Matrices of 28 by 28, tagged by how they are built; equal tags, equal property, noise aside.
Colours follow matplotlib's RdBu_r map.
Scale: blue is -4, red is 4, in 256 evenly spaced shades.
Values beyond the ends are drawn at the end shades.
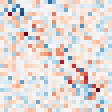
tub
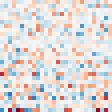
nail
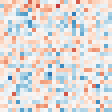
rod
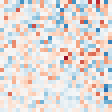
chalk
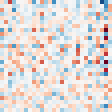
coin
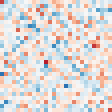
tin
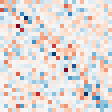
tub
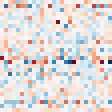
nail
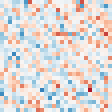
tin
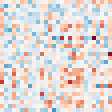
rod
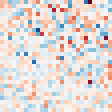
chalk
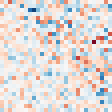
chalk
